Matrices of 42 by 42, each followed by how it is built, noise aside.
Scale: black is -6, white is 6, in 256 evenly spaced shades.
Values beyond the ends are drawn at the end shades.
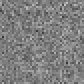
low rank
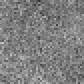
smooth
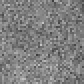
smooth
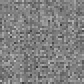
blocks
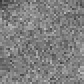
smooth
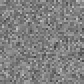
noise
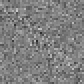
banded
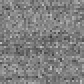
blocks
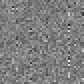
uneven columns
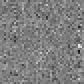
uneven columns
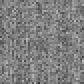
blocks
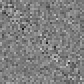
banded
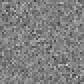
banded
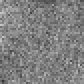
smooth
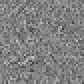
low rank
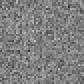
blocks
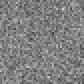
noise
